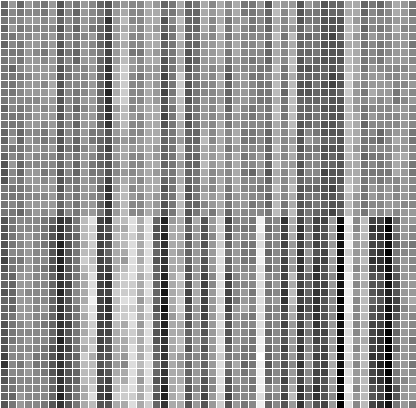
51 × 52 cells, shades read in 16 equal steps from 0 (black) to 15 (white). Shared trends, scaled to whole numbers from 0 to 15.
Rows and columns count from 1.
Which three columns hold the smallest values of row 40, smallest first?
43, 49, 21
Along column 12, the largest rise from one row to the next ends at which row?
28
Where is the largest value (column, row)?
33, 45
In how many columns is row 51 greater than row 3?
18
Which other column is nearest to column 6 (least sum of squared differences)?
31
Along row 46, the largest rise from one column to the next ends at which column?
44
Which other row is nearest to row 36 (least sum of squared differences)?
35
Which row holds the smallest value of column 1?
46
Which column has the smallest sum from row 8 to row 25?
14
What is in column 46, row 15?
7
